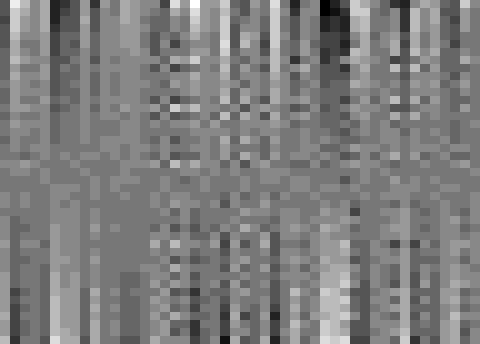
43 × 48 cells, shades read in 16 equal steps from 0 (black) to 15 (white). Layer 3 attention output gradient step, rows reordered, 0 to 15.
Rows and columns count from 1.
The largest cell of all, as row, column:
1, 20
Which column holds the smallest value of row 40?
28
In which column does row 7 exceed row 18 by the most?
36
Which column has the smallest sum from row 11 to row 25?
35
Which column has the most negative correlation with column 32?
25
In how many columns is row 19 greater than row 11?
14
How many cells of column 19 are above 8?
3
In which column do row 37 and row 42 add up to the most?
33
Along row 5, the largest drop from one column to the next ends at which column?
24
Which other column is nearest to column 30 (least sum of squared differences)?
10
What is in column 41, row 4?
3
